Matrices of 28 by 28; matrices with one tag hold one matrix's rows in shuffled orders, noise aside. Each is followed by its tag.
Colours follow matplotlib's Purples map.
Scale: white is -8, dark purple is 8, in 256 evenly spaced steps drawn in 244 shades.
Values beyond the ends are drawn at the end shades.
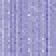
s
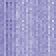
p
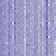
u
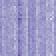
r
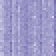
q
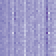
u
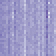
u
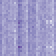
r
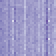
u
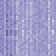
p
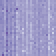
p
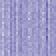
s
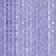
p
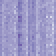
r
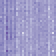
p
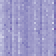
q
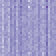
s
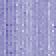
p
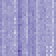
r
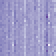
u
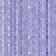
s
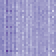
p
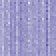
s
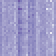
r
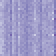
q
